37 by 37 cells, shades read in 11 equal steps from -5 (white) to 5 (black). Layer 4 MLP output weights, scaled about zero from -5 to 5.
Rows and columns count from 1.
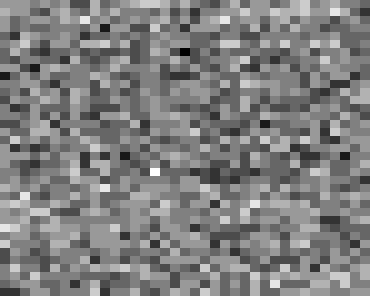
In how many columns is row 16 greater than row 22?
12
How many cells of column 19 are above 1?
4
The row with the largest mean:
7
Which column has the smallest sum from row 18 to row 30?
10
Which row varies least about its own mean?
32
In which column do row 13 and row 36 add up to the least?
28
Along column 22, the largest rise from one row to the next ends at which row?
26
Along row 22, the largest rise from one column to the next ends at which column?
17
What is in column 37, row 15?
2
